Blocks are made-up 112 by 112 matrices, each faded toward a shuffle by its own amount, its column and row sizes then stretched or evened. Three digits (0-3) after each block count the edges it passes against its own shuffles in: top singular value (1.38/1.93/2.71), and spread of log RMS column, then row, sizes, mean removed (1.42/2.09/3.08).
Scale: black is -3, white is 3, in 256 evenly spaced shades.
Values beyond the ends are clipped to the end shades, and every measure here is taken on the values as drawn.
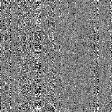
2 3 1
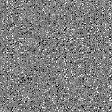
2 2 1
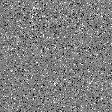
0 1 1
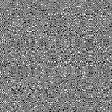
3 0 2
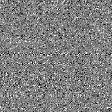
2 0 2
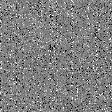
0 2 0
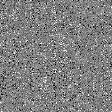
1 2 1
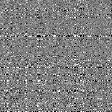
2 2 3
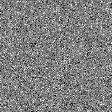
1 1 1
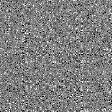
2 2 1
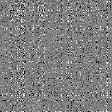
1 3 3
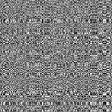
3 2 3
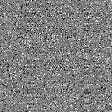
2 0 0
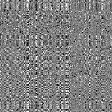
3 3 0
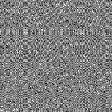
3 1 0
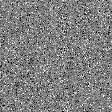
0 1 0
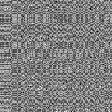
3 0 0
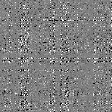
2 3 3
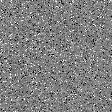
0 1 0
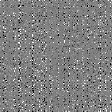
2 3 2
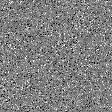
0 0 0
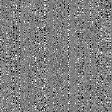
2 3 0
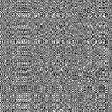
3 2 2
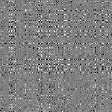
3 3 3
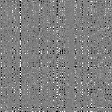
3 3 2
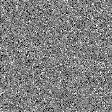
0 1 0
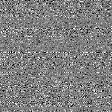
2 0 3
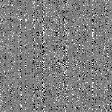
2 3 1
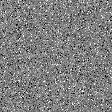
0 1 0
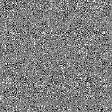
1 2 2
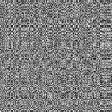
3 2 2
